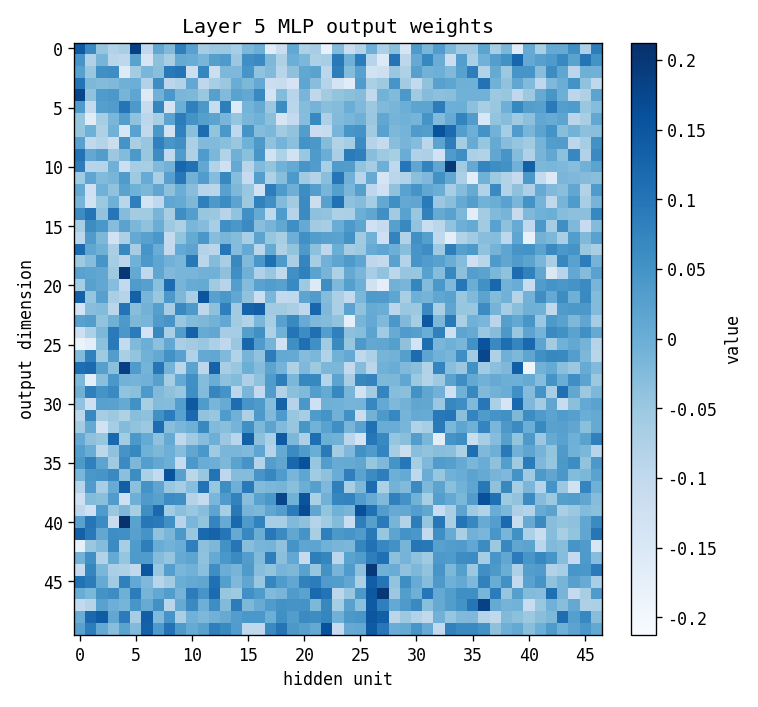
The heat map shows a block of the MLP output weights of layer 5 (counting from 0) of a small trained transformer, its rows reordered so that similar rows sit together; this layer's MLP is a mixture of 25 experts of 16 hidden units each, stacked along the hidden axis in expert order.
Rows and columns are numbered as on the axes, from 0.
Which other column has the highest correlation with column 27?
26
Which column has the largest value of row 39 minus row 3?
19
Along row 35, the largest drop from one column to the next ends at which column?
21
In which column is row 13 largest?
23
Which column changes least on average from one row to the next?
45
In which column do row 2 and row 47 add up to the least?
4
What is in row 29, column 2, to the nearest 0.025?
0.05
